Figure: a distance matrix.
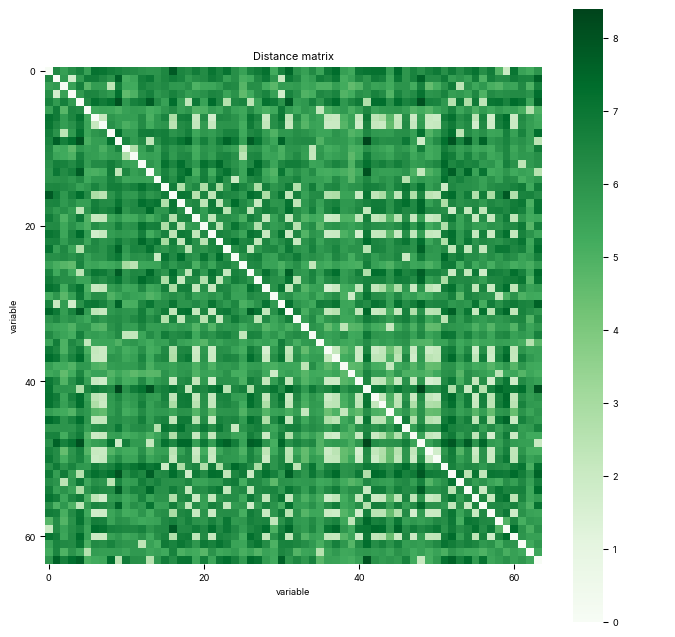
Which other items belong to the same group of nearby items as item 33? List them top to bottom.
38, 44
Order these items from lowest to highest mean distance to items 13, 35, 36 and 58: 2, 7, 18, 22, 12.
7, 2, 12, 22, 18
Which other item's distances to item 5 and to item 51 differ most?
15
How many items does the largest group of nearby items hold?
19
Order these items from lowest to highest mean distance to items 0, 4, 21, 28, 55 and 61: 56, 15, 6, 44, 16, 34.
6, 16, 44, 56, 34, 15
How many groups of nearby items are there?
13
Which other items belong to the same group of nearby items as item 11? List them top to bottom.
10, 25, 34
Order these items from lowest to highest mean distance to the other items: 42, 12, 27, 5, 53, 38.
42, 38, 5, 53, 27, 12
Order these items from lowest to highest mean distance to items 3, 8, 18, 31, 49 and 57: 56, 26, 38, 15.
38, 56, 26, 15
